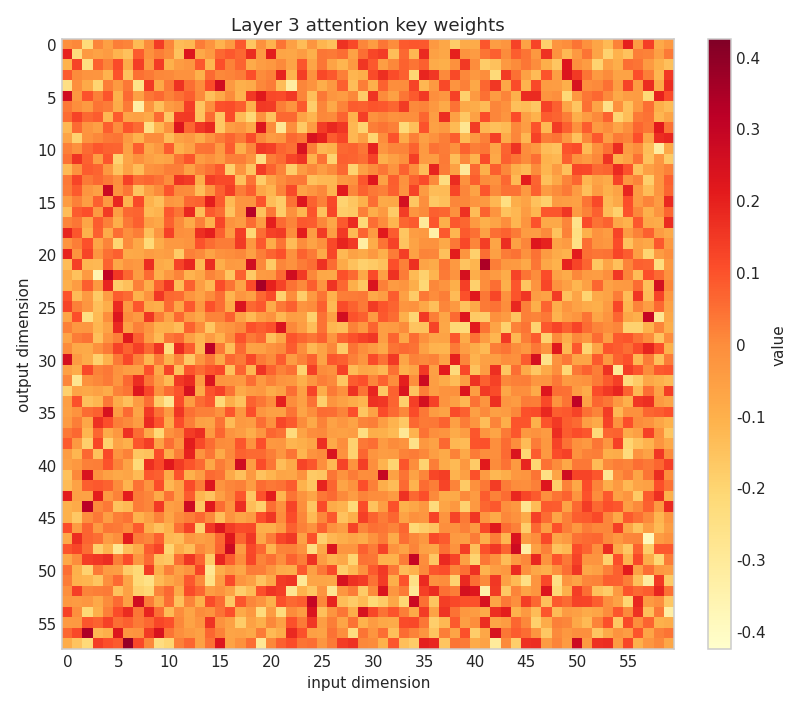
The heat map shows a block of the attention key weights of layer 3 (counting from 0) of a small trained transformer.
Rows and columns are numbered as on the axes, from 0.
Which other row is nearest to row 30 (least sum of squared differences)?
28
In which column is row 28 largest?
6
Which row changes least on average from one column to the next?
35
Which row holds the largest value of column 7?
53
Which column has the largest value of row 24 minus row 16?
40
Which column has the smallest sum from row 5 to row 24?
57
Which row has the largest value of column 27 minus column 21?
8
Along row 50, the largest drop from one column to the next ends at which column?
14
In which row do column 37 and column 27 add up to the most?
31
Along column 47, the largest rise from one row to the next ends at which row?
42
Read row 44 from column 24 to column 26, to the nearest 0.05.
-0.15 0.1 -0.1
